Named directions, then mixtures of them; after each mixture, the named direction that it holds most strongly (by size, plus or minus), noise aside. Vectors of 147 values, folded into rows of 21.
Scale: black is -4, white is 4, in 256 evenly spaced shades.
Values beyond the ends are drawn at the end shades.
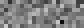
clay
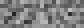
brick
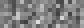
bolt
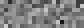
clay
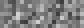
bolt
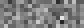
bolt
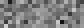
clay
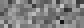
clay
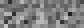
brick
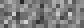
bolt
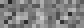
brick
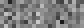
bolt
